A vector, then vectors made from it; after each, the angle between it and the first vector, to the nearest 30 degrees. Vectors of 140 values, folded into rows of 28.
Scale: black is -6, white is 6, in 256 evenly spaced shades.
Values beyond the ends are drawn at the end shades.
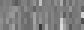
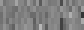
150 degrees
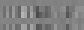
90 degrees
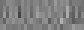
90 degrees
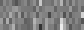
30 degrees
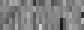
150 degrees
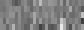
30 degrees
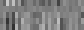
120 degrees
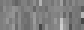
30 degrees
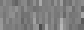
30 degrees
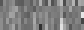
30 degrees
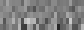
90 degrees
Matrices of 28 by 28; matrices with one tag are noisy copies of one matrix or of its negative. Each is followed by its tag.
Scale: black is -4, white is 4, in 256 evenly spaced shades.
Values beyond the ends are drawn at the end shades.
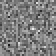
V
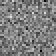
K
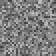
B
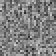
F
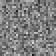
F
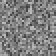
V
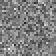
B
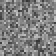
F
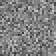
K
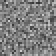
V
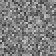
B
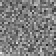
K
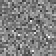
B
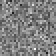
V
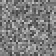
V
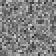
V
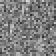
F
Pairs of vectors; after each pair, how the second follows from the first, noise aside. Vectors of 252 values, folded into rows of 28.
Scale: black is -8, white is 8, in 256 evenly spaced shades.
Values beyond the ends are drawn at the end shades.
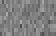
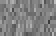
reversed, negated.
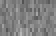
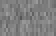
wrapped around, negated, shrunk.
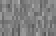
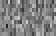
reversed, scaled up.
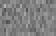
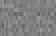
wrapped around, negated, shrunk.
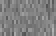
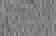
reversed, shrunk.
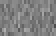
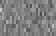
reversed, negated.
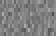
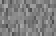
reversed, negated.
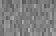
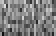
reversed, scaled up.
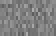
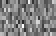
reversed, scaled up.
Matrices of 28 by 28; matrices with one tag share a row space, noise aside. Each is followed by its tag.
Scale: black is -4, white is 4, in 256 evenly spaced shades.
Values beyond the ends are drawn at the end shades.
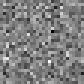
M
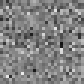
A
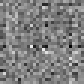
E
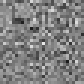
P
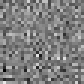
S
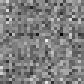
A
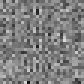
S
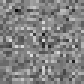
P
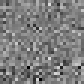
S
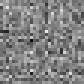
A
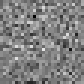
P
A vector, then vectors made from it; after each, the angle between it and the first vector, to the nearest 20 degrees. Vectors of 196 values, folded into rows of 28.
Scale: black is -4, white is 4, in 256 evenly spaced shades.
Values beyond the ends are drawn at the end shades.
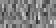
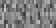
140 degrees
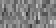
20 degrees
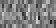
160 degrees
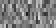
20 degrees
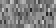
80 degrees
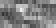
60 degrees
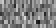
60 degrees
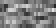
80 degrees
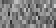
120 degrees
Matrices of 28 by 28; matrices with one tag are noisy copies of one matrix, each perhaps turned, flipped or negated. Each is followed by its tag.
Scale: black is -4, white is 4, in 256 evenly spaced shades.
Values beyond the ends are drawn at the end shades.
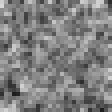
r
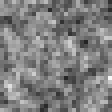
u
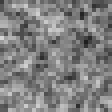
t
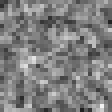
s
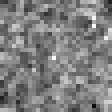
r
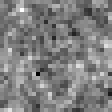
u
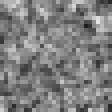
r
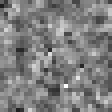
s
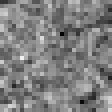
r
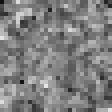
r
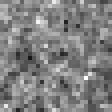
t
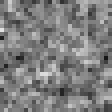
s
